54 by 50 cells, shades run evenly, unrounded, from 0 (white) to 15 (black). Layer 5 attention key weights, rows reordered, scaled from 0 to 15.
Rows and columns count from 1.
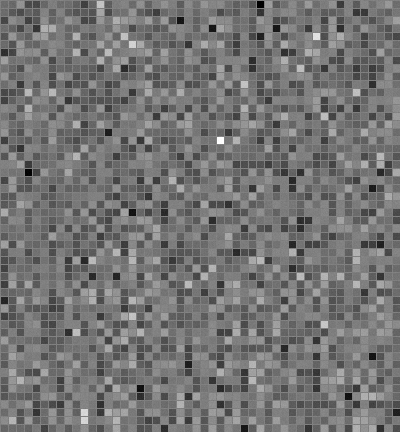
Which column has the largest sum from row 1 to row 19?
33
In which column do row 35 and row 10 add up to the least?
38
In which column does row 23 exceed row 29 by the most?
20
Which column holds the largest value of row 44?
36
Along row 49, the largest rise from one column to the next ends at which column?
18
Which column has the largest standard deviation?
28
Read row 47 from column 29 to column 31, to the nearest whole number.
7 9 12
